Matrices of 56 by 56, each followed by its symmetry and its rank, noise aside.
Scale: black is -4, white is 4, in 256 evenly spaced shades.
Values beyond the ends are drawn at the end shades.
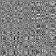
antisymmetric, rank four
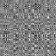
no symmetry, rank four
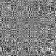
no symmetry, rank six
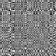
antisymmetric, rank four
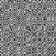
symmetric, rank four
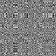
antisymmetric, rank six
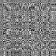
antisymmetric, rank four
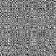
antisymmetric, rank six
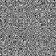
antisymmetric, rank eight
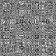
symmetric, rank six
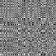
no symmetry, rank four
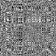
antisymmetric, rank six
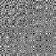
symmetric, rank four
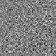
no symmetry, rank eight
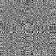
no symmetry, rank four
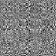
antisymmetric, rank four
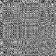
antisymmetric, rank six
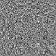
antisymmetric, rank eight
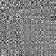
no symmetry, rank six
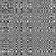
no symmetry, rank four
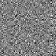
no symmetry, rank eight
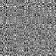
antisymmetric, rank six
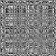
antisymmetric, rank four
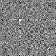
symmetric, rank eight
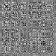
symmetric, rank six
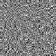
antisymmetric, rank eight
